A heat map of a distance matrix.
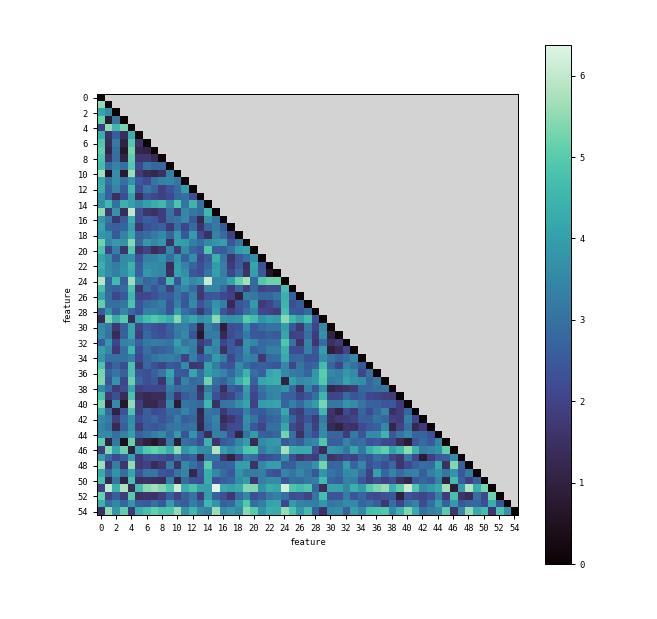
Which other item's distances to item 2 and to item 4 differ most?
41
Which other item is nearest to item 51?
46
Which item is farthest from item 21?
24
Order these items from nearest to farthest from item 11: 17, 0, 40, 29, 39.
17, 39, 40, 29, 0
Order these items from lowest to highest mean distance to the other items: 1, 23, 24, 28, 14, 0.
28, 1, 23, 14, 24, 0
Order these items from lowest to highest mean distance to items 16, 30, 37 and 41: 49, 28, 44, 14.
28, 49, 44, 14
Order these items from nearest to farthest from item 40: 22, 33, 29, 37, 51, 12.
37, 12, 33, 22, 29, 51
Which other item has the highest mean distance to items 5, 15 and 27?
51
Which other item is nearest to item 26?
18
